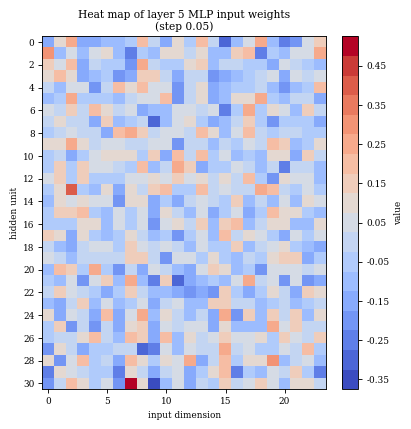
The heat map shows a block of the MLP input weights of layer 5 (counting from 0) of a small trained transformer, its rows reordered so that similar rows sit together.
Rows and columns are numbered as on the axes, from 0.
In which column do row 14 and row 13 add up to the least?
6
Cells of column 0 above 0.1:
3
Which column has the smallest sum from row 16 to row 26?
9
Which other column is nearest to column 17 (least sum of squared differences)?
5
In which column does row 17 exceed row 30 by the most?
0
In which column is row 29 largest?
15
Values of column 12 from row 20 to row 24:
-0.15 -0.15 -0.2 -0.1 -0.1
